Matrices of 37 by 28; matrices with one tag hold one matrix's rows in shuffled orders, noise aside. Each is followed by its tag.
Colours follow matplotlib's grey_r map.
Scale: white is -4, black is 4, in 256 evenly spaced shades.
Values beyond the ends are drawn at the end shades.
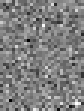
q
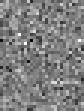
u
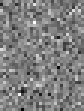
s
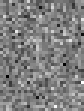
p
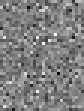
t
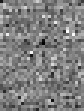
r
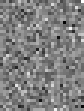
p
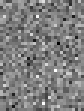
t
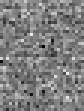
r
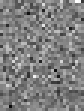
q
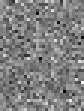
p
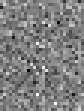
t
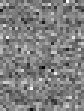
r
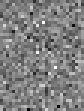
t
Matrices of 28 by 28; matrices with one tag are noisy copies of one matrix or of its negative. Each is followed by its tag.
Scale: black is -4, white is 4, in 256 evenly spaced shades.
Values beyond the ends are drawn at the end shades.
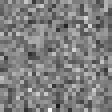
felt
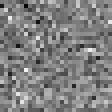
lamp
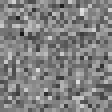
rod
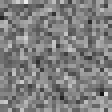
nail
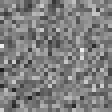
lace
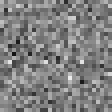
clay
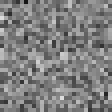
nail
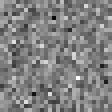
clay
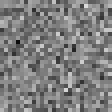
clay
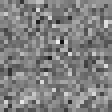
lamp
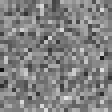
lace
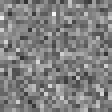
nail
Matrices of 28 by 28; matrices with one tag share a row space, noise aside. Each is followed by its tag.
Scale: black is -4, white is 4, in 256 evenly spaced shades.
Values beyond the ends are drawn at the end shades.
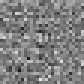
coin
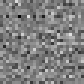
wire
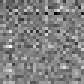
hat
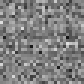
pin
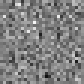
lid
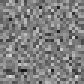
lid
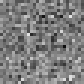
wire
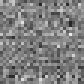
pin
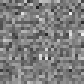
coin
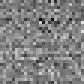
coin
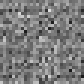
coin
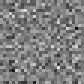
lid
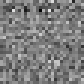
coin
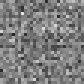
pin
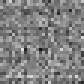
coin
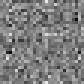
hat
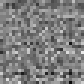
wire
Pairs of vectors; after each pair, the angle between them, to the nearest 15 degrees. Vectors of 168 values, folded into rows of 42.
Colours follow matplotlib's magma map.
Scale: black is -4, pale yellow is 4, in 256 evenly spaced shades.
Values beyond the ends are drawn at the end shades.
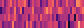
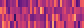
120 degrees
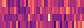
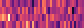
105 degrees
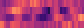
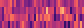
120 degrees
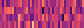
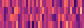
135 degrees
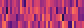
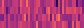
60 degrees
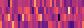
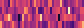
30 degrees
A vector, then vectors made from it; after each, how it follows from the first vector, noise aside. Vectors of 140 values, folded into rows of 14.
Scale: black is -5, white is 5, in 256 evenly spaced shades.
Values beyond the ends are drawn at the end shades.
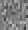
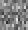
wrapped around, negated.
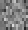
sign-scrambled.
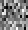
scaled up.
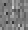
wrapped around, partly zeroed.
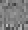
wrapped around, partly zeroed.
